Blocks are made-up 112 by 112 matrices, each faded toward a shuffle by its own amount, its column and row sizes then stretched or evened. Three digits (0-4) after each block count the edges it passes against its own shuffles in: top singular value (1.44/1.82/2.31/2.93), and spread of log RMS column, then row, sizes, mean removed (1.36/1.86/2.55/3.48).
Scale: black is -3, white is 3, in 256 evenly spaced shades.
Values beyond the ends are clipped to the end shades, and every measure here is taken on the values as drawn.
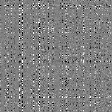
3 4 3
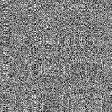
3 2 0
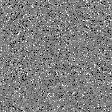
0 1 2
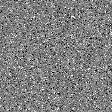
1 0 1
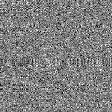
3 0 2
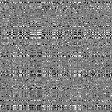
4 1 4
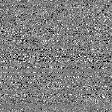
0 1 4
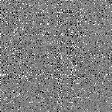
2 3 3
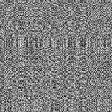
4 1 2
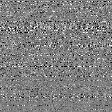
2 0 4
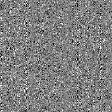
2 3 0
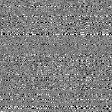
3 1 4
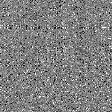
2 1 2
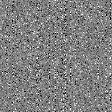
1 3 0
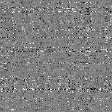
1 2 4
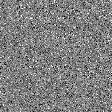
1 1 1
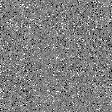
0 2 2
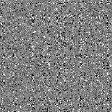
2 3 2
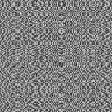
4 1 2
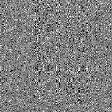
3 3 1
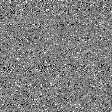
1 0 3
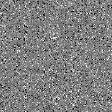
0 3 2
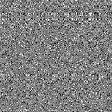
3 0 2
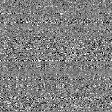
2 0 4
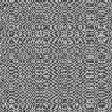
4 0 3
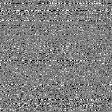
3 0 4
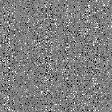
2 3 1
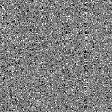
2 2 0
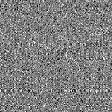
3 0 2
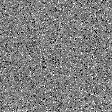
0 2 0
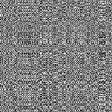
4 3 3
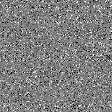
0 0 3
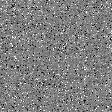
0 1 1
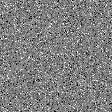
0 1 0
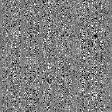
0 4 1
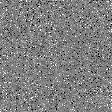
1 1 1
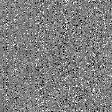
0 3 0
